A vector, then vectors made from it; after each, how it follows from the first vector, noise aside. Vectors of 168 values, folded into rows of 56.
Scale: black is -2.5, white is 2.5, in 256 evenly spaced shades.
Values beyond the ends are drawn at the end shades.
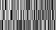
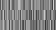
reversed, negated, shrunk.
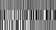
reversed, negated, partly zeroed.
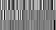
reversed, negated, partly zeroed.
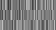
negated, shrunk.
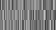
reversed, negated, shrunk.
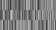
negated, shrunk.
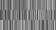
negated, shrunk.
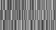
negated, shrunk.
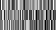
reversed, negated.
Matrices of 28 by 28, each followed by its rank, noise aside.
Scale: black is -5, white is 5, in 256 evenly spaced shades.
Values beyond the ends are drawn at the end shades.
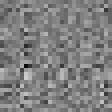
two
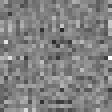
four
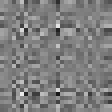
two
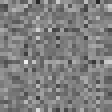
three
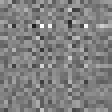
two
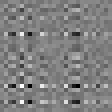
one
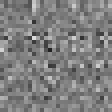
three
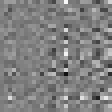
two
